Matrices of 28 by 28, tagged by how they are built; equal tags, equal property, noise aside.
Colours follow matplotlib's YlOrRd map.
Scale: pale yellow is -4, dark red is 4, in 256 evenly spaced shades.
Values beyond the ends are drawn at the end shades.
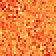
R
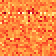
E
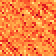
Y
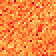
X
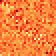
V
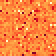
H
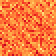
Y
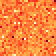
H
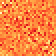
R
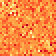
R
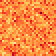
Y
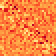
V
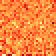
E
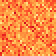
Y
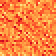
Y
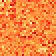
R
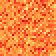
X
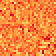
R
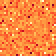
H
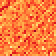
X
